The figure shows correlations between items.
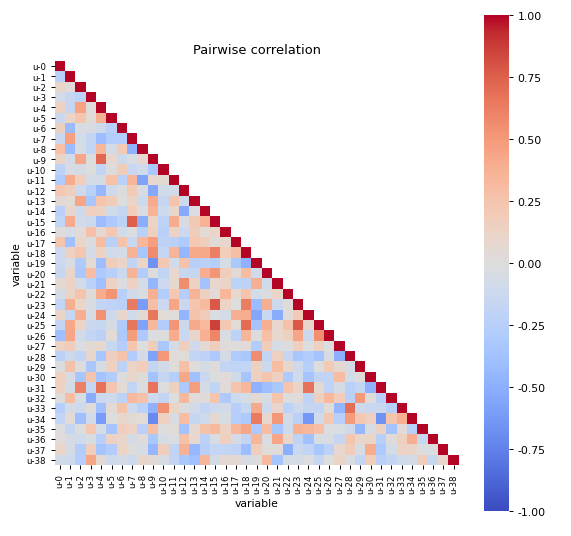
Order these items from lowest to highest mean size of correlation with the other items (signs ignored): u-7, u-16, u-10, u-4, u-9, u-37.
u-16, u-10, u-37, u-7, u-4, u-9
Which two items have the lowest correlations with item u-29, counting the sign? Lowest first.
u-35, u-3
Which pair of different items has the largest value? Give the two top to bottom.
u-15, u-25
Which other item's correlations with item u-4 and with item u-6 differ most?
u-9
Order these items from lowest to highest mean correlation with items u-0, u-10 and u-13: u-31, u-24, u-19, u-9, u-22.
u-19, u-22, u-9, u-24, u-31
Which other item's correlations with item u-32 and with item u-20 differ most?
u-3
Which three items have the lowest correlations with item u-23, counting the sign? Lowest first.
u-8, u-19, u-28
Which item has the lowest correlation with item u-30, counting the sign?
u-31
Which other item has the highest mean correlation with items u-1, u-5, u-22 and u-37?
u-11
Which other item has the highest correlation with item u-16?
u-22
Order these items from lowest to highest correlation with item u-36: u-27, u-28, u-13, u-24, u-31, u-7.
u-24, u-31, u-27, u-7, u-13, u-28
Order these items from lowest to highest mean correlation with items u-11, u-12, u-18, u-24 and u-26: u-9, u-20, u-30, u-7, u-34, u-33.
u-30, u-34, u-33, u-20, u-9, u-7
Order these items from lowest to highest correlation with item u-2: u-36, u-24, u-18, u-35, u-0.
u-36, u-35, u-0, u-18, u-24
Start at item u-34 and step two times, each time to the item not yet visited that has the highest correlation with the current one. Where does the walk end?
u-28
